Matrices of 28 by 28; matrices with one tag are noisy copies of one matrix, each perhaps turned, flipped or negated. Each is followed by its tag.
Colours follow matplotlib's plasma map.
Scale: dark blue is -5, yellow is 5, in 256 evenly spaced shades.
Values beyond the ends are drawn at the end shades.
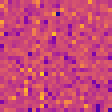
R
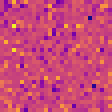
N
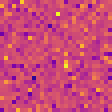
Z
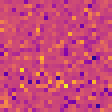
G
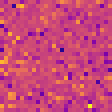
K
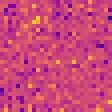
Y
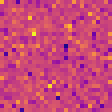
Z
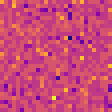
R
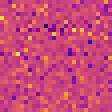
G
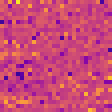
Y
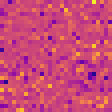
Y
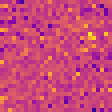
Y
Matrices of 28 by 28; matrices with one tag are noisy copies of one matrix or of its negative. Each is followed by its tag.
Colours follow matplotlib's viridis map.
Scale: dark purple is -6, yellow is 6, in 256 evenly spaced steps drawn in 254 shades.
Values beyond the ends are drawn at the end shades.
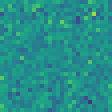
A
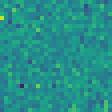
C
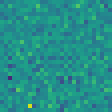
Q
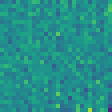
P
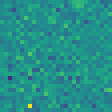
Q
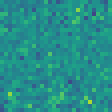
A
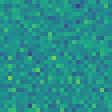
Q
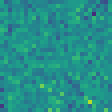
A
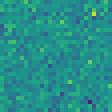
A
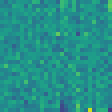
P
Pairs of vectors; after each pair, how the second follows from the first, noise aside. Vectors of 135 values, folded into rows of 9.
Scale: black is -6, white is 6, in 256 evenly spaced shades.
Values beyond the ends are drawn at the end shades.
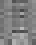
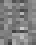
copied.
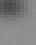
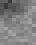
copied.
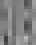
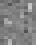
reversed, negated, partly zeroed.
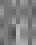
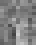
copied.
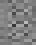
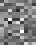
reversed, negated, scaled up.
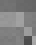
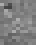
reversed, partly zeroed.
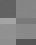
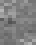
negated, partly zeroed.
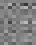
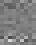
reversed, negated, partly zeroed.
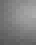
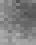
negated.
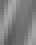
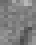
reversed, negated, partly zeroed.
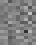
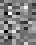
reversed, negated, scaled up.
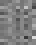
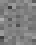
reversed, partly zeroed.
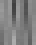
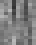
copied.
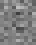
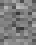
copied.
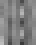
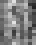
reversed, negated, scaled up.
